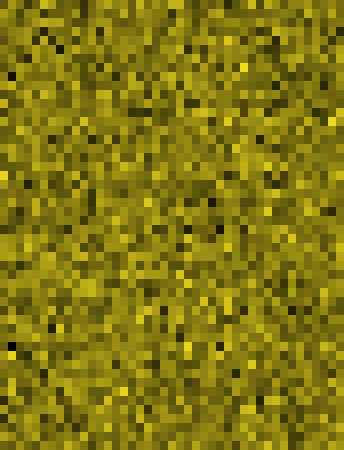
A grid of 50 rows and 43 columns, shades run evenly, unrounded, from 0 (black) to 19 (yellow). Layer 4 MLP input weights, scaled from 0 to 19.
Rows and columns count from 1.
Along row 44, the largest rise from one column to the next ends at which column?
9
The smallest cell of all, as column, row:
2, 39
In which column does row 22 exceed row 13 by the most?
34
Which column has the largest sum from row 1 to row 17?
23
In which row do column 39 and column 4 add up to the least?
40
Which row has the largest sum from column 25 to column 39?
19
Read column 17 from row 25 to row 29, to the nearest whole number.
10 10 13 7 15
